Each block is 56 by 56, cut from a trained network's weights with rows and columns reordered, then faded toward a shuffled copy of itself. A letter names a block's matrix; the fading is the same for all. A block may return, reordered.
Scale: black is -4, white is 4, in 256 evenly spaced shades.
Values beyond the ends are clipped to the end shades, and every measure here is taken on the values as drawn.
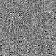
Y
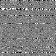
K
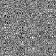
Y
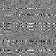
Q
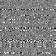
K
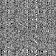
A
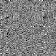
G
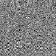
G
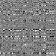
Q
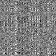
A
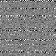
K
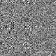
Y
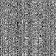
A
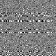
Q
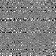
K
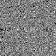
Y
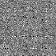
Y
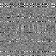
Q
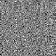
Y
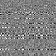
Q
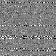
K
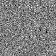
Y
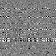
Q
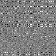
Q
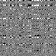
Q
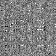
A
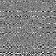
Q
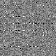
G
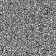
Y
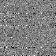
G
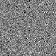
G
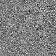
Y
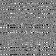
K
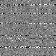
K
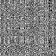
A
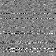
K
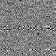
G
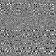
Q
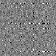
G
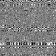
Q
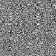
Y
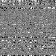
K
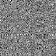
Y
